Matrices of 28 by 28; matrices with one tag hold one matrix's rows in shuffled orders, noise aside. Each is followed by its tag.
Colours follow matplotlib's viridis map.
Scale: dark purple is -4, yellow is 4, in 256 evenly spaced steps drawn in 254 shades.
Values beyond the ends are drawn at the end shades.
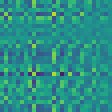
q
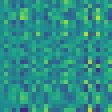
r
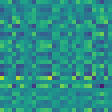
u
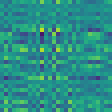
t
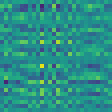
t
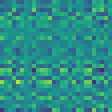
u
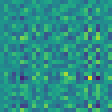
r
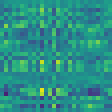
t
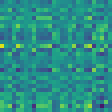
u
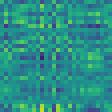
t
